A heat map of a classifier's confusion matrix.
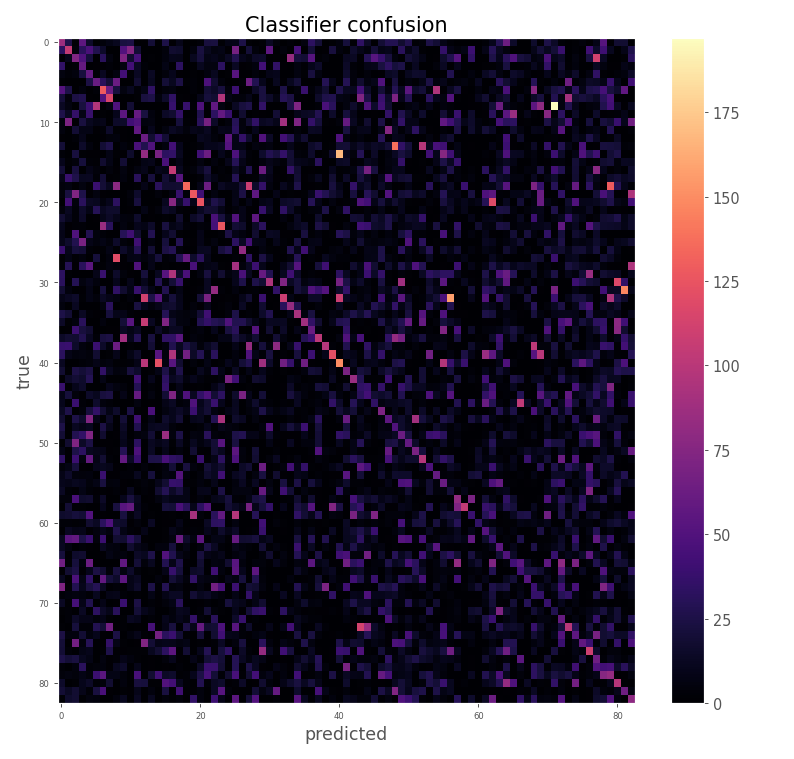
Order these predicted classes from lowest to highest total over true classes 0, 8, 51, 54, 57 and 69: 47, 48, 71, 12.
12, 48, 47, 71
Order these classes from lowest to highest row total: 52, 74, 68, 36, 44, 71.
71, 36, 74, 68, 52, 44
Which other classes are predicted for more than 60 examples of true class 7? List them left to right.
23, 43, 48, 73
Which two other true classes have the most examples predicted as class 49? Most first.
30, 37
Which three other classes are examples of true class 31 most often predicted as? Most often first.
81, 22, 71
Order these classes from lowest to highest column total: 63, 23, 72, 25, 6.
63, 6, 23, 72, 25
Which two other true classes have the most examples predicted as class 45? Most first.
59, 2
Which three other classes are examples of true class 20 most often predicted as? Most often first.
62, 16, 69
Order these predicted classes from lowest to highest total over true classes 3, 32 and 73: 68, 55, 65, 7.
65, 68, 7, 55
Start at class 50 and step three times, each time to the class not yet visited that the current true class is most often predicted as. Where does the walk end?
66
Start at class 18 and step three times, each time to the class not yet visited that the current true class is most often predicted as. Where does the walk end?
41
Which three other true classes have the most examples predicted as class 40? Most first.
14, 32, 30
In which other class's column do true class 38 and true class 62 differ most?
68
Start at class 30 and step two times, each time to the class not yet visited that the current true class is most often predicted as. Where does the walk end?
64
